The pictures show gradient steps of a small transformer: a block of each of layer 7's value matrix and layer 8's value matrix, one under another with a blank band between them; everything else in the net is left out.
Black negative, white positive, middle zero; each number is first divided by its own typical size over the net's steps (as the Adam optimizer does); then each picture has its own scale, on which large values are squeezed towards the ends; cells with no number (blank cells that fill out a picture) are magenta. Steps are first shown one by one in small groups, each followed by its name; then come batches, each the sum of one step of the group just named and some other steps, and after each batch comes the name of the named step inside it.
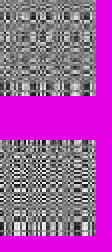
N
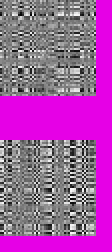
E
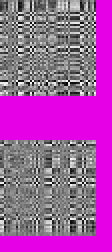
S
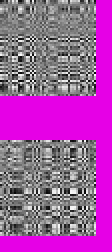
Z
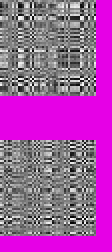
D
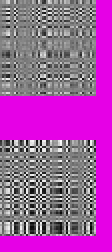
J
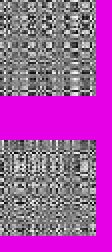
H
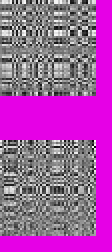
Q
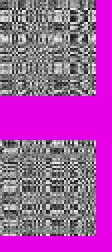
S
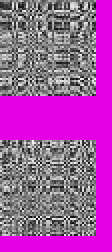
D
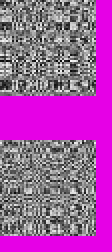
Z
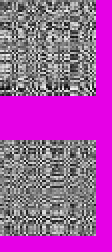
D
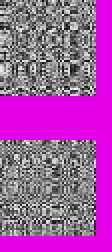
H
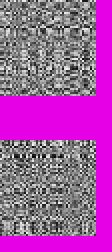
J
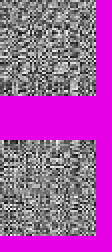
H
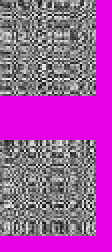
J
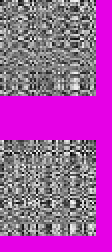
H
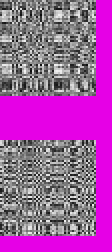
E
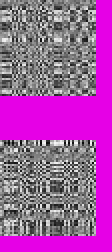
J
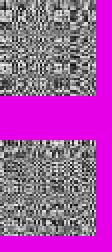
D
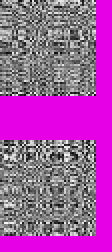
J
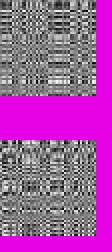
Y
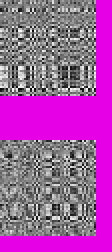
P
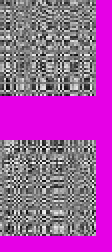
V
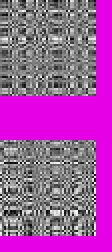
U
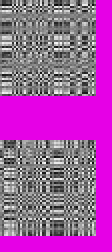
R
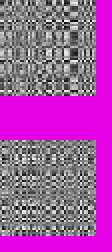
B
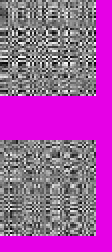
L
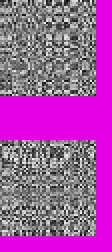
B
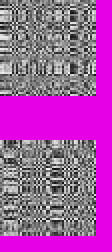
R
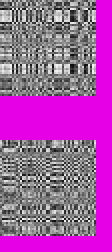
B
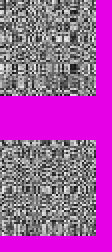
P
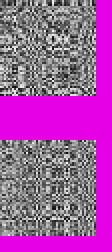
P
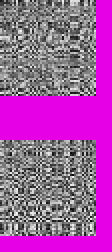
P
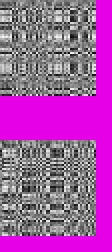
V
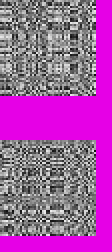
V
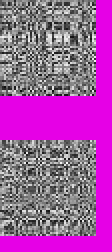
L
